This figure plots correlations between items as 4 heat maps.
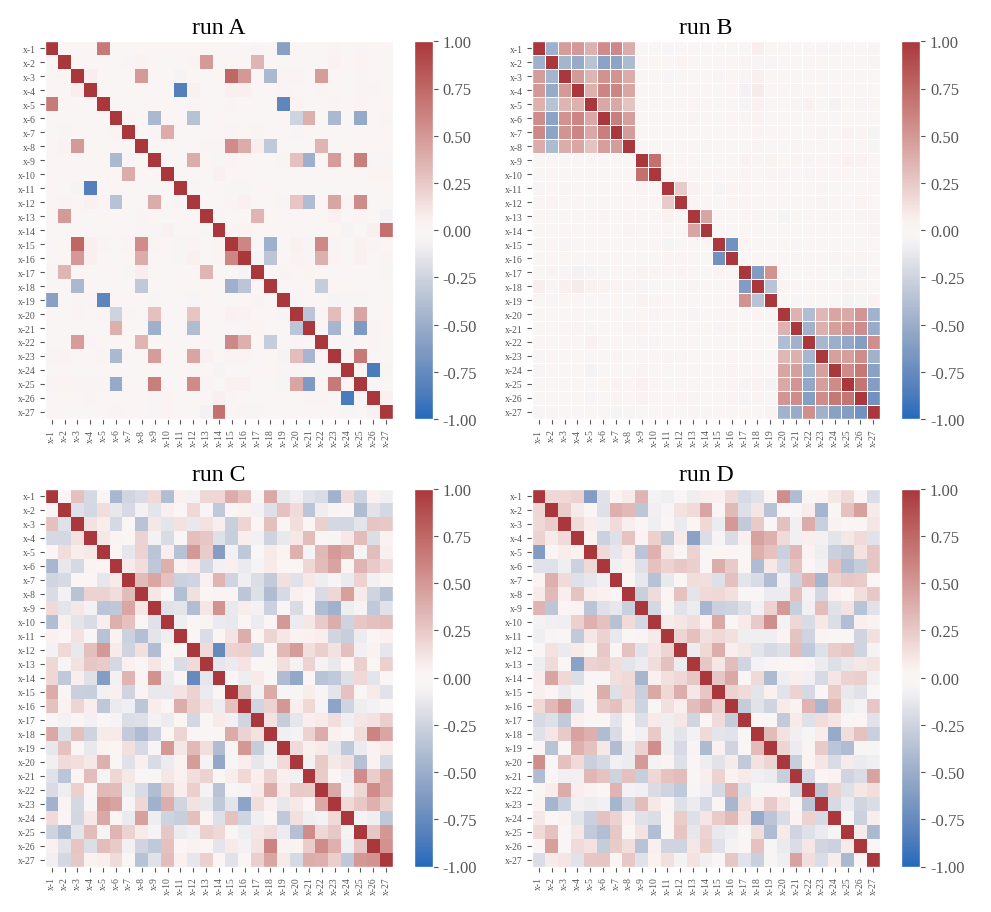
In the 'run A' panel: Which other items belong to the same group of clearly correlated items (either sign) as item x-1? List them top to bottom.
x-5, x-19
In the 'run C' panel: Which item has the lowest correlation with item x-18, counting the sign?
x-8
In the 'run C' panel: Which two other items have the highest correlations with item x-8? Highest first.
x-24, x-7
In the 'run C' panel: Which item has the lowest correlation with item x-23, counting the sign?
x-16
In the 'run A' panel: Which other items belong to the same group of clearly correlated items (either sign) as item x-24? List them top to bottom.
x-26
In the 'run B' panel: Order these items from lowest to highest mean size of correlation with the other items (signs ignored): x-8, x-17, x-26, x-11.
x-11, x-17, x-8, x-26
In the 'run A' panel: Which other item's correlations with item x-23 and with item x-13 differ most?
x-25
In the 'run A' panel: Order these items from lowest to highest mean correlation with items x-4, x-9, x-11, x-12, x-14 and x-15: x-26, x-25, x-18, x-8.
x-18, x-26, x-8, x-25
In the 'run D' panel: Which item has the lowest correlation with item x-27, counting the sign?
x-25
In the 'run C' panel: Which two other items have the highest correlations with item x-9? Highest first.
x-14, x-7
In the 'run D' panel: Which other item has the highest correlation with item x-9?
x-20
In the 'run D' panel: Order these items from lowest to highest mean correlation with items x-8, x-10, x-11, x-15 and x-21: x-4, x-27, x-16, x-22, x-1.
x-22, x-1, x-4, x-16, x-27
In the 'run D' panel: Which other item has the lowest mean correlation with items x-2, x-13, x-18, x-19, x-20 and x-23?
x-24
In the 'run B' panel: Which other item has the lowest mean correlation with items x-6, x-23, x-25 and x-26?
x-27
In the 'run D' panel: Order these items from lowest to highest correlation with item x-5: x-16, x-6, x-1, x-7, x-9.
x-1, x-9, x-7, x-16, x-6
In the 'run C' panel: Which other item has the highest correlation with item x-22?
x-26
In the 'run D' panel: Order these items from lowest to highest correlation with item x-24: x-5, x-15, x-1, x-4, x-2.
x-5, x-4, x-2, x-1, x-15
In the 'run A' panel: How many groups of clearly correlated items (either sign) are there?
8
